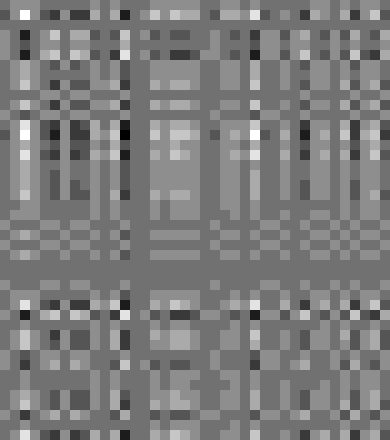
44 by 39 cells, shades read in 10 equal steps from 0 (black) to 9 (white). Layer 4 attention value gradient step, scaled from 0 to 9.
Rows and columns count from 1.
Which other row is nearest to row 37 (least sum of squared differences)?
42
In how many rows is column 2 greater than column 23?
2
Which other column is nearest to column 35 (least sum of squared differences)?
16
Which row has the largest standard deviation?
14
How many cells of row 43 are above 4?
9
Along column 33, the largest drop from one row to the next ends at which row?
32
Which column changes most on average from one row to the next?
3
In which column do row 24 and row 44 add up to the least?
13
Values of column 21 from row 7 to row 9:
4 4 4
